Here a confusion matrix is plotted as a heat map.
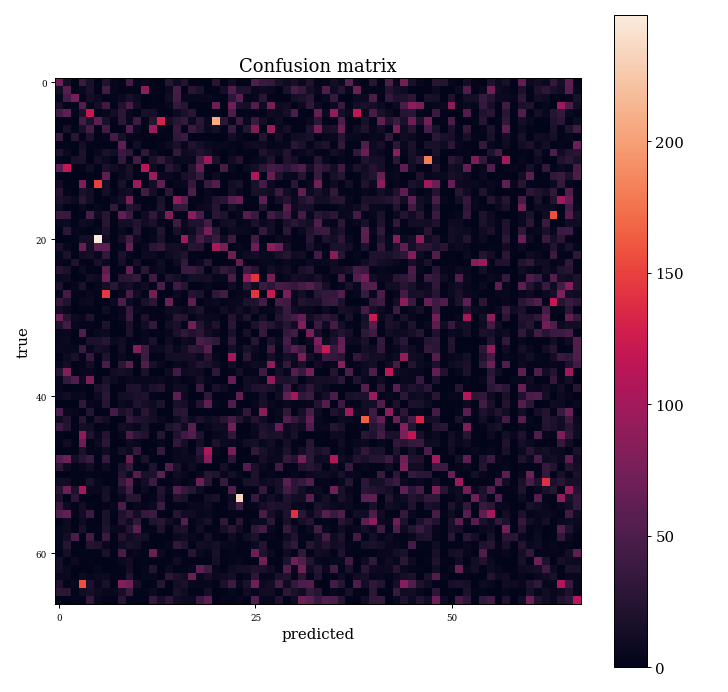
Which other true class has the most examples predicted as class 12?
6
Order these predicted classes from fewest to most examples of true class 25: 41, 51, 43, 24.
41, 43, 51, 24
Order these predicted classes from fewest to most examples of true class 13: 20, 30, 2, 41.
2, 30, 20, 41
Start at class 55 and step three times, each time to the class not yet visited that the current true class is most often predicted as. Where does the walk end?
52
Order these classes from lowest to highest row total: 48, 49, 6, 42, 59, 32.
59, 49, 32, 42, 6, 48
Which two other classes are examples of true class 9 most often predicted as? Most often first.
43, 39
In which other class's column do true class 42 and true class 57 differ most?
37
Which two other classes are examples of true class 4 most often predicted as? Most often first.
38, 35
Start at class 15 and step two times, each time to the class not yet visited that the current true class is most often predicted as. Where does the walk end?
3
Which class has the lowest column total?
58
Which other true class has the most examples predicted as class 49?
28
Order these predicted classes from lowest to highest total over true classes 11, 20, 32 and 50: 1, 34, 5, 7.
7, 34, 1, 5
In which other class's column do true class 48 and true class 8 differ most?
35
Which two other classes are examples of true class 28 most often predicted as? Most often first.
63, 44
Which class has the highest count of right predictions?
25
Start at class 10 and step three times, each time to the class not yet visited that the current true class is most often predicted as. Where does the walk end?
39
